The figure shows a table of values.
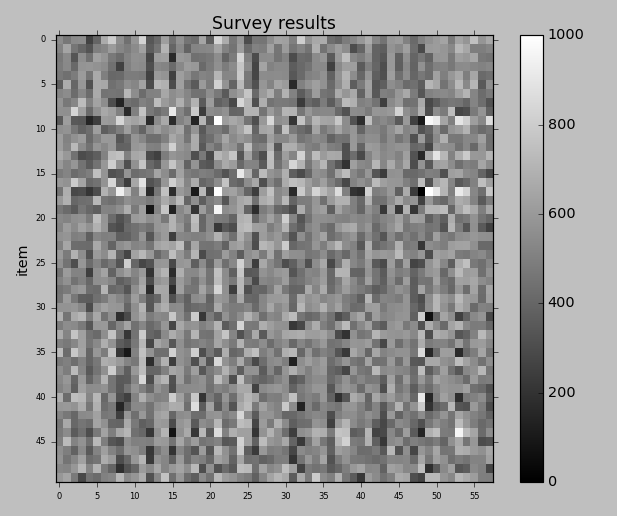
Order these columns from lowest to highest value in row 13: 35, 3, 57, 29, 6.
3, 29, 6, 35, 57
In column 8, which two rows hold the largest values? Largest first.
17, 9
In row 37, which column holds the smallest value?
38
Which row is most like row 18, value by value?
23
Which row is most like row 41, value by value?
48
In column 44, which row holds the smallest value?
43
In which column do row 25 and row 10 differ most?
30
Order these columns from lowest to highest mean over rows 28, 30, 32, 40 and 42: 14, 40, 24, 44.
40, 44, 14, 24
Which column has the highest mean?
24
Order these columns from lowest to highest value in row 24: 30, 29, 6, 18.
29, 6, 30, 18
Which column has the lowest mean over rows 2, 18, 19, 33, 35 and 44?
12
